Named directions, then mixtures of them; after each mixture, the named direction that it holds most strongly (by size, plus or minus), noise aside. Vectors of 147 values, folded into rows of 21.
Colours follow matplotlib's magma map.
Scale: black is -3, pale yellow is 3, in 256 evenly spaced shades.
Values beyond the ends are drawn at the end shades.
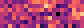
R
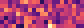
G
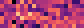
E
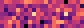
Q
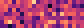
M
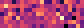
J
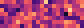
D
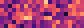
R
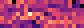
E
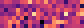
Q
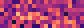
E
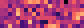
Q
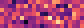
R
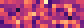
D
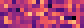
J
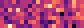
M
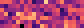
D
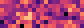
D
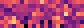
Q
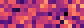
D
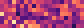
E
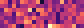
G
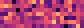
J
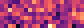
R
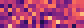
R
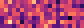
M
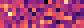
Q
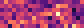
R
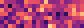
R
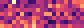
M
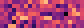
R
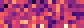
R
